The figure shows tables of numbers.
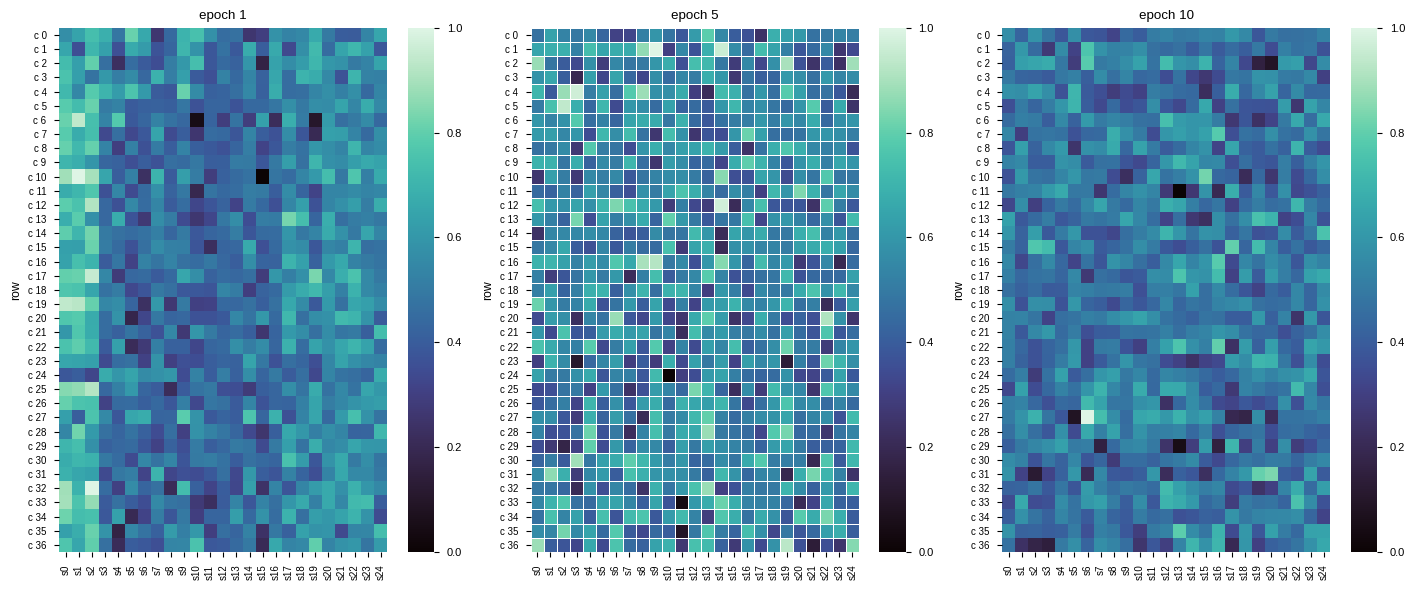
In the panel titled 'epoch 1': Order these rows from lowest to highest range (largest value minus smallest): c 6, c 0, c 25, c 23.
c 23, c 0, c 25, c 6
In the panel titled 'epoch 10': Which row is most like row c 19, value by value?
c 0
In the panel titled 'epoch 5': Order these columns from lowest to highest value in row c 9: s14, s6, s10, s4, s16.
s14, s4, s6, s10, s16
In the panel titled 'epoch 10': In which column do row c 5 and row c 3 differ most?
s15
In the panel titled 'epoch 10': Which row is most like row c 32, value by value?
c 6
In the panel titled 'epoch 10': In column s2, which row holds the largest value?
c 15
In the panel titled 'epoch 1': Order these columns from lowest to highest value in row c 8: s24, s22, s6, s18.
s6, s18, s24, s22
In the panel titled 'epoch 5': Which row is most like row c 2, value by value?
c 36
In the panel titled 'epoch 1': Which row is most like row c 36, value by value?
c 2
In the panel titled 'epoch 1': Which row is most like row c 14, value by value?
c 5
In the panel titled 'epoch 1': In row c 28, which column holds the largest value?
s1
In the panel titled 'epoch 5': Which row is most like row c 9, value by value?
c 7
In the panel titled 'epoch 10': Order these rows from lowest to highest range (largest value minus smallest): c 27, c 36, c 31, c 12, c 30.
c 30, c 12, c 36, c 31, c 27
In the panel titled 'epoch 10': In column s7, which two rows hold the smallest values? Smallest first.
c 29, c 11
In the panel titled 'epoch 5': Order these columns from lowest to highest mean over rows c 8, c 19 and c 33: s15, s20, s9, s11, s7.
s11, s20, s7, s15, s9
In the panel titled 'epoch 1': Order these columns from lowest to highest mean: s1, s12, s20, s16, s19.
s12, s16, s19, s20, s1
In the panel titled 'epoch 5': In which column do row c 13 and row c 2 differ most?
s3
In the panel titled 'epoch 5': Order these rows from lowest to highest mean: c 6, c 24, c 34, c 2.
c 24, c 2, c 6, c 34
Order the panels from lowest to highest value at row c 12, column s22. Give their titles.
epoch 1, epoch 10, epoch 5
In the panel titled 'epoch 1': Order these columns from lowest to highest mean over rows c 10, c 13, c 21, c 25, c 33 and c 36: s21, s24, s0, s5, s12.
s12, s5, s21, s24, s0
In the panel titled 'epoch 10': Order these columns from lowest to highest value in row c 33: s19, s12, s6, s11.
s11, s19, s6, s12
